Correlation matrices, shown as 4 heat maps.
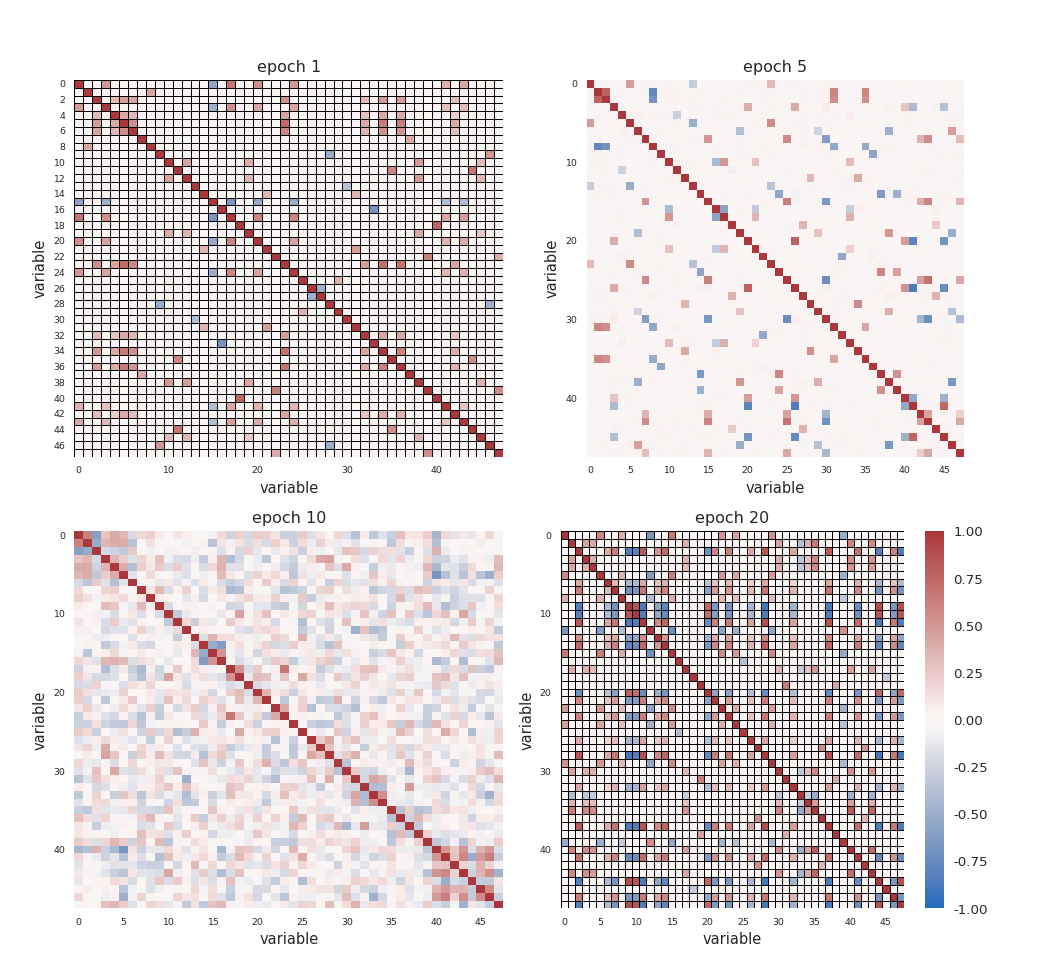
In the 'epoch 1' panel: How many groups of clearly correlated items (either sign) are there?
14
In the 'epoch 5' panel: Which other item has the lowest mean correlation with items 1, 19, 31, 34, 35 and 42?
8
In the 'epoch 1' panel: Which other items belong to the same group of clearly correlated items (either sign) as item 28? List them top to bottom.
9, 46
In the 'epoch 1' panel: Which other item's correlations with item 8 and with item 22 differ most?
39
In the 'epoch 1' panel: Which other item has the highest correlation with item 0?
17
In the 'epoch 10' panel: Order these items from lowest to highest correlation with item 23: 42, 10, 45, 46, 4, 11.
46, 4, 45, 11, 10, 42
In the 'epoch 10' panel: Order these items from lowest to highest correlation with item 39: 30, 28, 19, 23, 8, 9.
23, 19, 8, 30, 28, 9
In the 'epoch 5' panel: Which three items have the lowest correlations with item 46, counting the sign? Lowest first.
38, 19, 29
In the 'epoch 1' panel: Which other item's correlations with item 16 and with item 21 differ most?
33
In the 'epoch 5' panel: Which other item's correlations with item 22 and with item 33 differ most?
32
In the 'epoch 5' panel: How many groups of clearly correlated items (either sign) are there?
12
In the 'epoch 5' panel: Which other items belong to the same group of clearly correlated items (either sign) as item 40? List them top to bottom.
3, 20, 26, 41, 45
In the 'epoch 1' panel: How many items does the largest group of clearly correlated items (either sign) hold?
9
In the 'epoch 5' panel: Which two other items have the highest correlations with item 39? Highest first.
37, 24
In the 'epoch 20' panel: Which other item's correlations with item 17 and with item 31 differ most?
19
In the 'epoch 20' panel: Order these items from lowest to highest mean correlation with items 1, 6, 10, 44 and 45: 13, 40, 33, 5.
13, 33, 5, 40
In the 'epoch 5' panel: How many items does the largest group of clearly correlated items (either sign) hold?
7
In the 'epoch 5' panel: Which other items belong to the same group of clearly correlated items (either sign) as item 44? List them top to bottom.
18, 27
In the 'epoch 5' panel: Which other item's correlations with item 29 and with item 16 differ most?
17
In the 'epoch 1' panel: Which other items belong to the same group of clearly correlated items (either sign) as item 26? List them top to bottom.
27
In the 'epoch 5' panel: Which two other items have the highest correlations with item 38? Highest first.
19, 29
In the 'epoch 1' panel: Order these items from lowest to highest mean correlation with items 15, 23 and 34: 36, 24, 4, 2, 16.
24, 16, 4, 2, 36
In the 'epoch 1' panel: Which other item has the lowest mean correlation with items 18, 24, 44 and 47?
15
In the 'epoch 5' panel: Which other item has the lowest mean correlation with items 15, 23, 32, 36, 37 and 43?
30
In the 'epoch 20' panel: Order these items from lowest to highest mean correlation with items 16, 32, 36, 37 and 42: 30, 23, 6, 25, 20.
20, 25, 30, 6, 23
